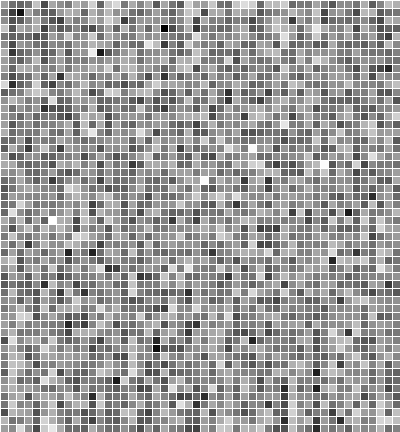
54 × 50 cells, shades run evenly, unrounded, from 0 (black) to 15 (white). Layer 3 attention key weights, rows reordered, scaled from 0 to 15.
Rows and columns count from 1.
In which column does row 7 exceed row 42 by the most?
34
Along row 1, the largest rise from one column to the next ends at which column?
24
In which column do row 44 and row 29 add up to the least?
20
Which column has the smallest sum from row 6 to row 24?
2
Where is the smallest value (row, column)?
4, 21
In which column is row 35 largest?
33
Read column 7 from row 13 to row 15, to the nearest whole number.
13 5 7
